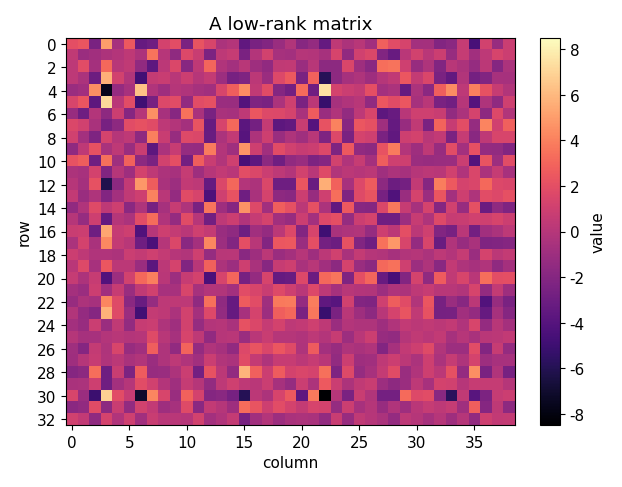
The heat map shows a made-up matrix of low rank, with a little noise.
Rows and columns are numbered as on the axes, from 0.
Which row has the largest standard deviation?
30
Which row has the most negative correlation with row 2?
15
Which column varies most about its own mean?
3
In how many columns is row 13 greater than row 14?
21
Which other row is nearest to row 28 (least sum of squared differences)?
31
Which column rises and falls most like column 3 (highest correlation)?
29
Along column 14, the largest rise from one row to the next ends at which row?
4
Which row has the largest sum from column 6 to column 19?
28
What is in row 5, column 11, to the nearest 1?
2
